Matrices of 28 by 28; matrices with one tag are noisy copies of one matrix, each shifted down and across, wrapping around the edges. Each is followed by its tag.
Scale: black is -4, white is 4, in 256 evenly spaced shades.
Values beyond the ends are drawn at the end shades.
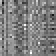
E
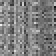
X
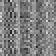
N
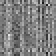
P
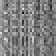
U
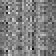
X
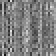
P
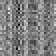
N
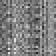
E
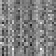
U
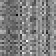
X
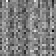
U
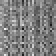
U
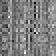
P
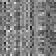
X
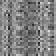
X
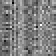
E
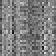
X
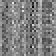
N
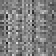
X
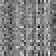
U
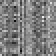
E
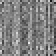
P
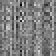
P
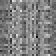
X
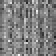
U
